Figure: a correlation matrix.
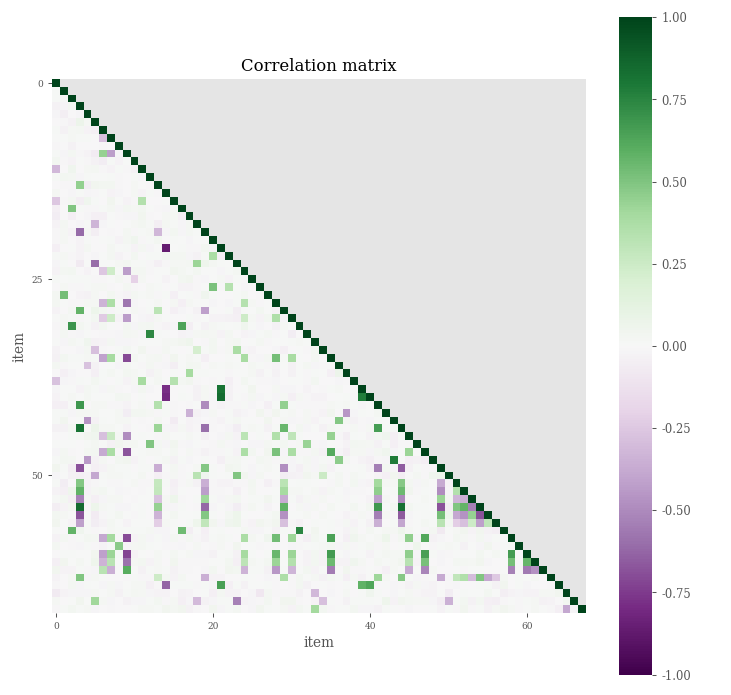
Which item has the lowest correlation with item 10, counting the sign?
25
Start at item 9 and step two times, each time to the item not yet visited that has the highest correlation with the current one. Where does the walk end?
6
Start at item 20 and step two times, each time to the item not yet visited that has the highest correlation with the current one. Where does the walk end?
22
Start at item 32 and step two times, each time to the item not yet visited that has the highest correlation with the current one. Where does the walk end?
46
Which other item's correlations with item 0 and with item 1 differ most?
27
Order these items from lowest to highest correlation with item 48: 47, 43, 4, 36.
4, 47, 36, 43
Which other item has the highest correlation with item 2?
31
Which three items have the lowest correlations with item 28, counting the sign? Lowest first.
9, 62, 6
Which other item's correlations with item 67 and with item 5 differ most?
23
